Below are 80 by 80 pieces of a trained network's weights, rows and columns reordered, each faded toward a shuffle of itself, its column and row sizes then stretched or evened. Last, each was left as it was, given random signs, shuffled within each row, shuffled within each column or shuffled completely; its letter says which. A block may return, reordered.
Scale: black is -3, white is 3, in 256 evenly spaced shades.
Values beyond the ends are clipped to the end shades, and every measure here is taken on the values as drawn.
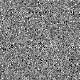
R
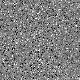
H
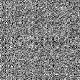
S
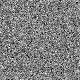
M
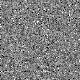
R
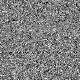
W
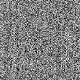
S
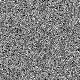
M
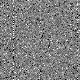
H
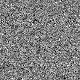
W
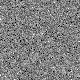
M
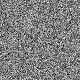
M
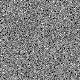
H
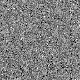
H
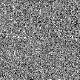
R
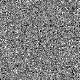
R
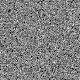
H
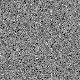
H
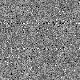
R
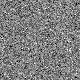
M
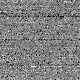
W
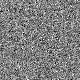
M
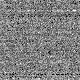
W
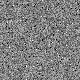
M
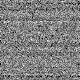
S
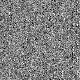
H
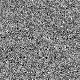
W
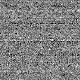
S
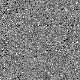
R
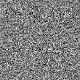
R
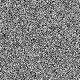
M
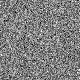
M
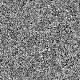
M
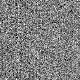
H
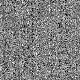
H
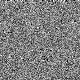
W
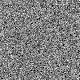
M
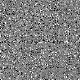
R
